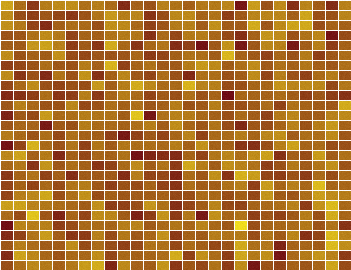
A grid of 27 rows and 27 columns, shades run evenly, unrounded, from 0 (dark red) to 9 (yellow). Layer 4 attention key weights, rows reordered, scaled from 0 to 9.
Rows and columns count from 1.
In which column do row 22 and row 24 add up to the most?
26
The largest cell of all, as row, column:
23, 19
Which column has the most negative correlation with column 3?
20
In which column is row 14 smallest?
10
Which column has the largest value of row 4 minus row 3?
4
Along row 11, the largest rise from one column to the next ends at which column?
27
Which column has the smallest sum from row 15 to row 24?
14
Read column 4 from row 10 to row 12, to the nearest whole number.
4 3 6
